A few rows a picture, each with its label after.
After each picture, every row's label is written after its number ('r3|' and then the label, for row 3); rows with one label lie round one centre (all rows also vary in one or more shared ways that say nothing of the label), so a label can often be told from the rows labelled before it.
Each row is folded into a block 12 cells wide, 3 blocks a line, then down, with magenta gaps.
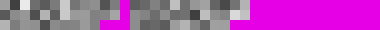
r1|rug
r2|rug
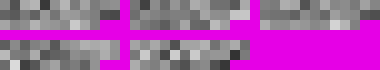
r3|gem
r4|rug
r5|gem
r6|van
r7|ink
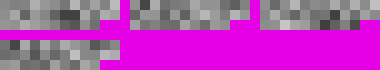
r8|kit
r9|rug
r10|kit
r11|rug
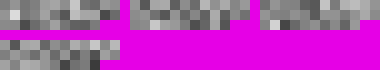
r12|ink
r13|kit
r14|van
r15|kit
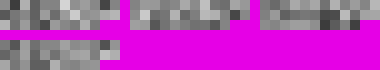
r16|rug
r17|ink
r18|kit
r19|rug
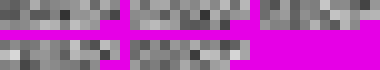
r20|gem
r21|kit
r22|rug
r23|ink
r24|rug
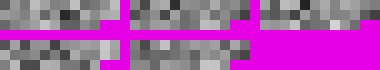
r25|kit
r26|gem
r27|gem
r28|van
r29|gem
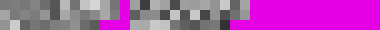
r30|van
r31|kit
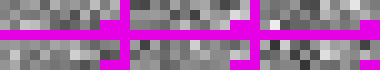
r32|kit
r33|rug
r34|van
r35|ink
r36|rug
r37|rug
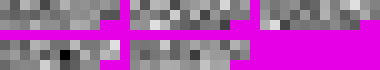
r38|gem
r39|kit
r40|van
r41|kit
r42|gem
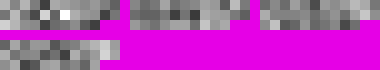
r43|ink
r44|gem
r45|van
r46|van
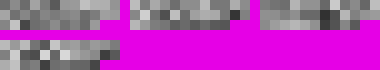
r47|van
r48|ink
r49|kit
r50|ink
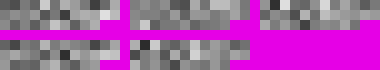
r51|rug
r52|van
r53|rug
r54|rug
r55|rug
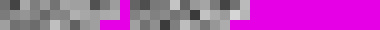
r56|rug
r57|rug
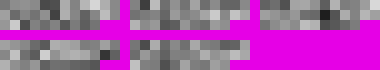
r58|van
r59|rug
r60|kit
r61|ink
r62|rug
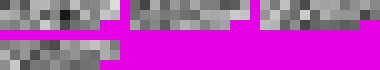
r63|kit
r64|rug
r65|ink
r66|van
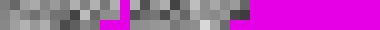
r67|kit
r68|gem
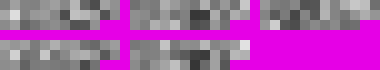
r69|ink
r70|kit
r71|van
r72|ink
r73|kit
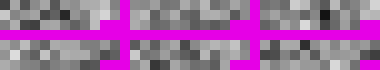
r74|van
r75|ink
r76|kit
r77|ink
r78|van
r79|gem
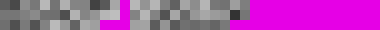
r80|rug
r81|ink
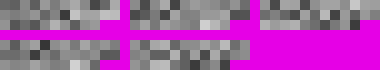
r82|rug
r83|gem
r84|kit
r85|gem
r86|kit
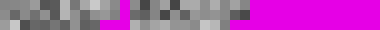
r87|van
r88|gem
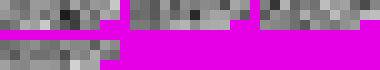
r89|kit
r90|gem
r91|rug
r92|gem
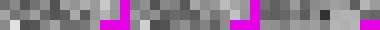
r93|van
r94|van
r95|gem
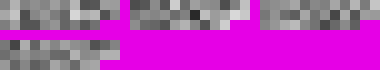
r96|ink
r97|rug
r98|kit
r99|rug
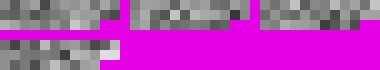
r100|gem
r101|ink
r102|kit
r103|rug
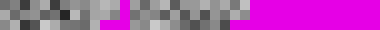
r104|van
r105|kit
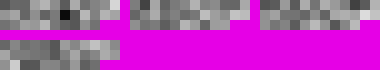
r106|kit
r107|rug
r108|rug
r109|van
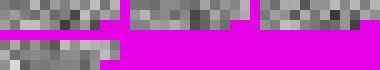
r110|kit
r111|kit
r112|kit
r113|van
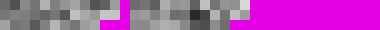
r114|rug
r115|kit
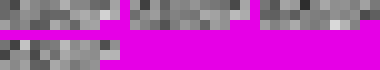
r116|rug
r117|rug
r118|gem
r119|rug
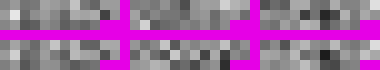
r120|ink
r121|van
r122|kit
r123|ink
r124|kit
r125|kit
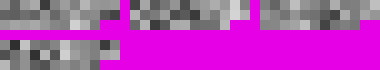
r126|gem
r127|van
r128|kit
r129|rug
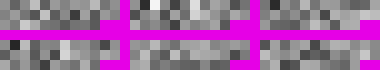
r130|kit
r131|rug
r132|rug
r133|rug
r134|ink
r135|van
